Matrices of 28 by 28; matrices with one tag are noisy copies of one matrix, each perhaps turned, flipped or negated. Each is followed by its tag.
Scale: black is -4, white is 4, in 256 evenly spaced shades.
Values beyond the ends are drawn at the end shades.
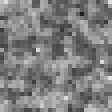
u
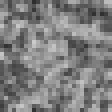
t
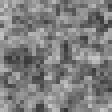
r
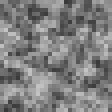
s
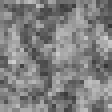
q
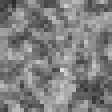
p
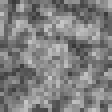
t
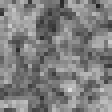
p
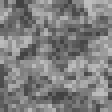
q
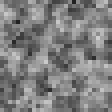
s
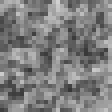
r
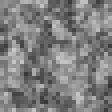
q
